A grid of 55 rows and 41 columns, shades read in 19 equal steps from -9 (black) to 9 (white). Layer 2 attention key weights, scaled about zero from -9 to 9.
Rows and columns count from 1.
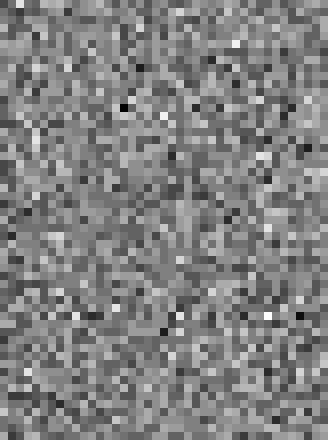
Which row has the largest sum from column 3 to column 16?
1
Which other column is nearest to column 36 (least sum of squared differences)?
14
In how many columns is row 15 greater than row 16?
20
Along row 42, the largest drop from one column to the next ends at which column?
21
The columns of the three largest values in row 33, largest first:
23, 6, 32
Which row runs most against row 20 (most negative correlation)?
16
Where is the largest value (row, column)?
40, 34
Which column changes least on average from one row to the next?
24
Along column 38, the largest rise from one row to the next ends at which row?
41
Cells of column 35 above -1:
36
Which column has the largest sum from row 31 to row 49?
9
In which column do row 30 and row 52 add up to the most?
8
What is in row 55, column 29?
3
